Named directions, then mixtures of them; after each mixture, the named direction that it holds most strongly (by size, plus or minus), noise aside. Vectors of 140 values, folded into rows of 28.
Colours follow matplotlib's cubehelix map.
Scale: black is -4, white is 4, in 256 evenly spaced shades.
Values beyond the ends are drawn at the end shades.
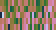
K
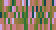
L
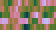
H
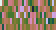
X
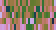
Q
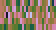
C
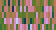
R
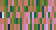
K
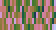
Q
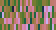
R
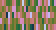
C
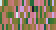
X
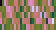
X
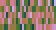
C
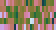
Q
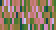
R
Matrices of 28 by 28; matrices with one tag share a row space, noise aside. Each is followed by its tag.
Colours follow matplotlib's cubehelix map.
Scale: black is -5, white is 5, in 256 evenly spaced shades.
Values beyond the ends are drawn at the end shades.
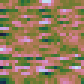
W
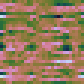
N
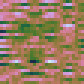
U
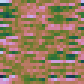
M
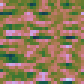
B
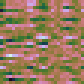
B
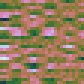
U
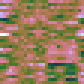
M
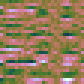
B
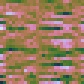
N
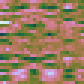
U
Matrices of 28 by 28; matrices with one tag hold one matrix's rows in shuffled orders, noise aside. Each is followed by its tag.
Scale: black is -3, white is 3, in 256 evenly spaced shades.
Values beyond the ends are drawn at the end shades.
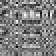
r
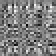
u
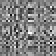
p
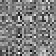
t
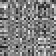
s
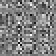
t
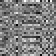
r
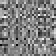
s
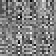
t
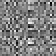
p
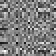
s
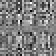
t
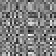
p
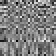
s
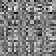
u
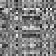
r
